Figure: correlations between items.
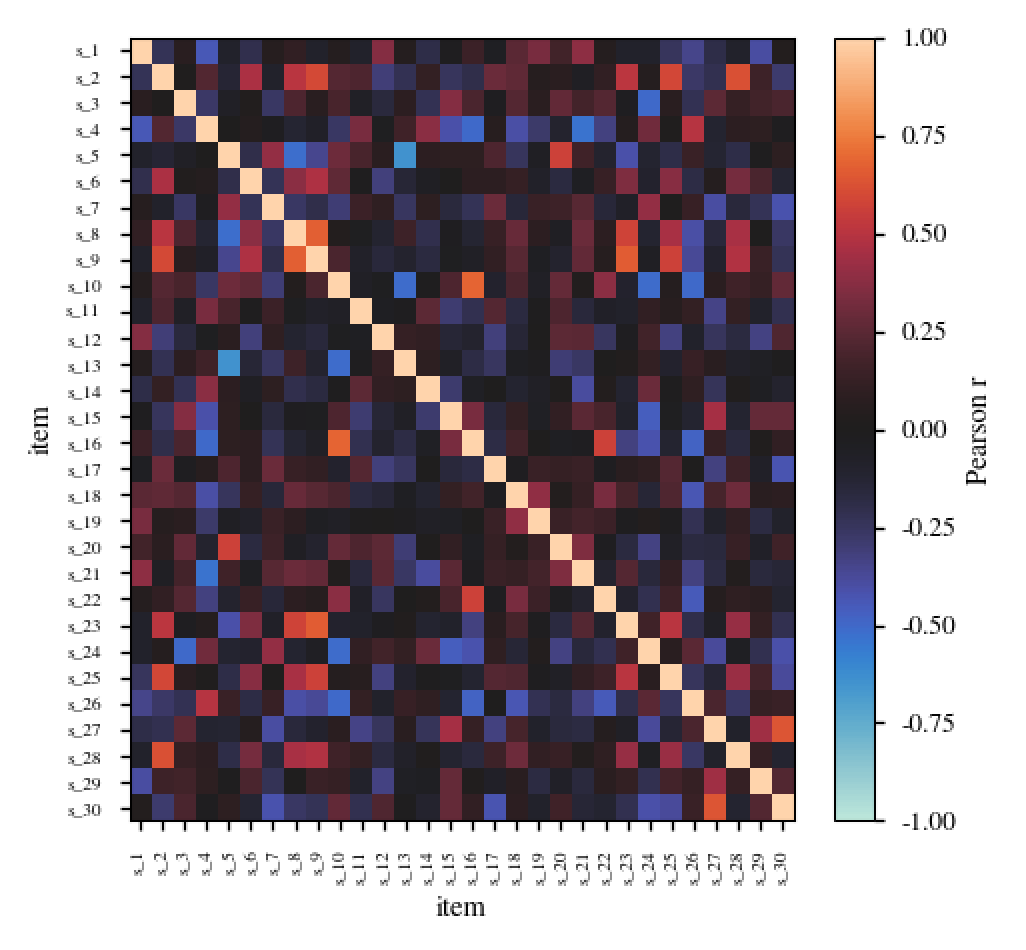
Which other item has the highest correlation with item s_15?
s_27
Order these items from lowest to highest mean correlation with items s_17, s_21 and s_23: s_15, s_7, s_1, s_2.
s_15, s_1, s_7, s_2
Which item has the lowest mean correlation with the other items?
s_26
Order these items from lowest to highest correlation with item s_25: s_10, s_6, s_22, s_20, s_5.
s_5, s_20, s_10, s_22, s_6
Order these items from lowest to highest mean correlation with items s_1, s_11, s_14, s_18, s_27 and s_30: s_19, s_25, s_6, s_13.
s_25, s_6, s_13, s_19
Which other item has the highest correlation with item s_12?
s_1
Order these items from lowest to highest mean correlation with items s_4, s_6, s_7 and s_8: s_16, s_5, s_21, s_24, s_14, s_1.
s_16, s_1, s_5, s_21, s_14, s_24
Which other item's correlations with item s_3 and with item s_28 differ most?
s_2
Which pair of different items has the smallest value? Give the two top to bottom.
s_5, s_13
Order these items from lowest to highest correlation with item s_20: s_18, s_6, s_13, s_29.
s_13, s_6, s_29, s_18
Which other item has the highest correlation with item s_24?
s_7
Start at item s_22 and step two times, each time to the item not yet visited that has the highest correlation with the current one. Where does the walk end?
s_10
